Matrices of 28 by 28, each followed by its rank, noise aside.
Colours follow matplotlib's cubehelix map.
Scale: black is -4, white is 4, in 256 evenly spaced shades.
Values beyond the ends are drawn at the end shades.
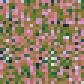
seven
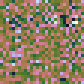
five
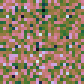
eight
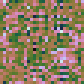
five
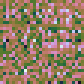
six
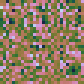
six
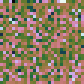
eight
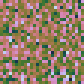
six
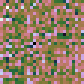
six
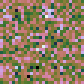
six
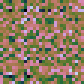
six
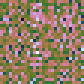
six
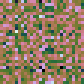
five
